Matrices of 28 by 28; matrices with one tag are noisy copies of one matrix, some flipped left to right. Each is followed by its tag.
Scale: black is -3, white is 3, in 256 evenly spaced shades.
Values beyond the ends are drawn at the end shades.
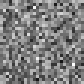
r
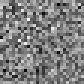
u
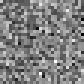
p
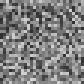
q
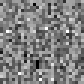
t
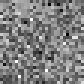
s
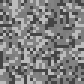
p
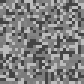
u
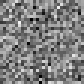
u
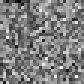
p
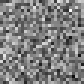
u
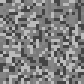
t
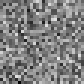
p
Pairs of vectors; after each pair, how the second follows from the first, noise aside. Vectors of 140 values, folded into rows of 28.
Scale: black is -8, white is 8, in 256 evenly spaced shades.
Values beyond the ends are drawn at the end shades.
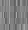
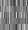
scaled up.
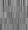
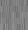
reversed, shrunk.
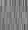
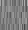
copied.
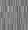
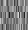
wrapped around, negated, scaled up.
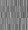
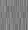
shrunk.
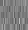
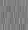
shrunk.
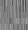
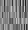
scaled up.
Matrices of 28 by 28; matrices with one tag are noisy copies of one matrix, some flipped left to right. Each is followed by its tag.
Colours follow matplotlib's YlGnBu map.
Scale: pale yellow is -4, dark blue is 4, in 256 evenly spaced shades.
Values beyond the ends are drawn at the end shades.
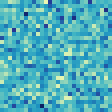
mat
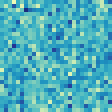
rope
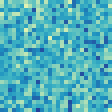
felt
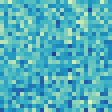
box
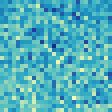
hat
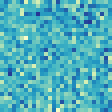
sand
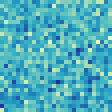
felt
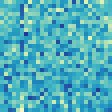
box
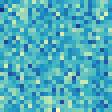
sand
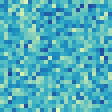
sand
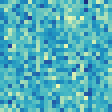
rope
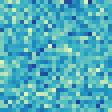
mat
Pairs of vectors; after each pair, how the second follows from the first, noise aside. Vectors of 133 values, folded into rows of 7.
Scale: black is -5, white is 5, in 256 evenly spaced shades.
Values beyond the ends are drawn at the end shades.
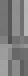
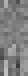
wrapped around, partly zeroed.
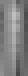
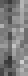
wrapped around, negated.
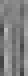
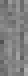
wrapped around, negated, shrunk.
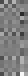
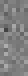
wrapped around, negated, shrunk.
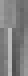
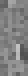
wrapped around, partly zeroed.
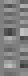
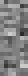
negated.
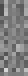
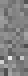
wrapped around, partly zeroed.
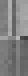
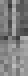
negated.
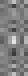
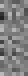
wrapped around, negated.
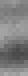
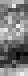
scaled up.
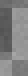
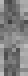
wrapped around, negated.
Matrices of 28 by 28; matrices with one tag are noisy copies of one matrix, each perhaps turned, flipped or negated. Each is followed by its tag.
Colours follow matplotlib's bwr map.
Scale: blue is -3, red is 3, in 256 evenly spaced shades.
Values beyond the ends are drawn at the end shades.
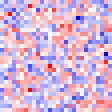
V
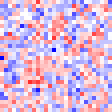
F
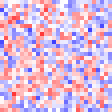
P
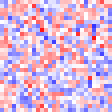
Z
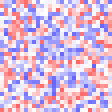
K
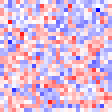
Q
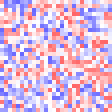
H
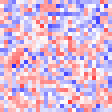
Q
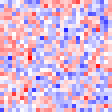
Q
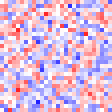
H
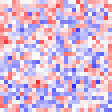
P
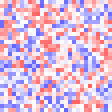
H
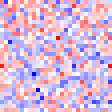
Q
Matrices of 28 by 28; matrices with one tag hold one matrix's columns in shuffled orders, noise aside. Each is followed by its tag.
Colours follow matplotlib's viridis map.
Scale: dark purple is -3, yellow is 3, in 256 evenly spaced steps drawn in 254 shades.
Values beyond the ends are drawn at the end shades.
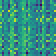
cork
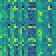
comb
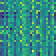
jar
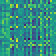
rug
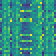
cork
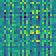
jar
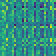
comb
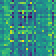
jar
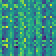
rug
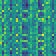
cork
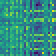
cork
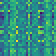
jar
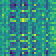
cork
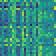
comb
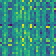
comb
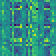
comb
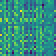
cork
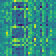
comb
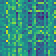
jar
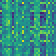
jar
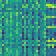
rug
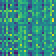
cork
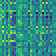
jar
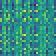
cork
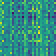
jar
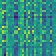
jar
